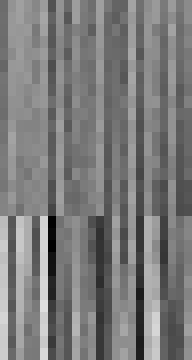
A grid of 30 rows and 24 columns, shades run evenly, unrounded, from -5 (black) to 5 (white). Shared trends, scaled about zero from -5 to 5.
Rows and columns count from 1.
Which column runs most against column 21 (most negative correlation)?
15
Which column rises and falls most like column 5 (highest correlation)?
7
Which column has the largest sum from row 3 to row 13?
17
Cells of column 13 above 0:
18
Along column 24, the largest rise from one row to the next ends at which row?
19
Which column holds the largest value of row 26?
6
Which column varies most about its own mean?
13
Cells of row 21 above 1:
7
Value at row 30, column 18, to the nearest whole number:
-4
